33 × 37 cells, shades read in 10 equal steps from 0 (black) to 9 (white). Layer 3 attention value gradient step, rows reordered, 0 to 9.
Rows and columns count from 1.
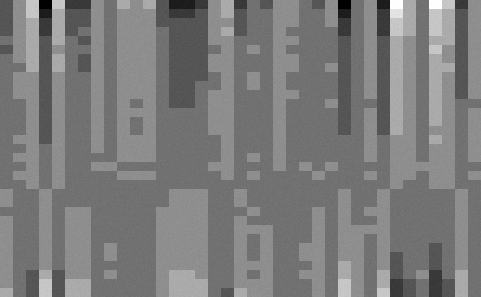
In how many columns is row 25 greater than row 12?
13
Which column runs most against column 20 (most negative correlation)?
17
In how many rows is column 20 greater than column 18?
5
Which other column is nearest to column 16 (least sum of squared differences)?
36
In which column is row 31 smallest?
34
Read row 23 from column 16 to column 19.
5 4 4 5
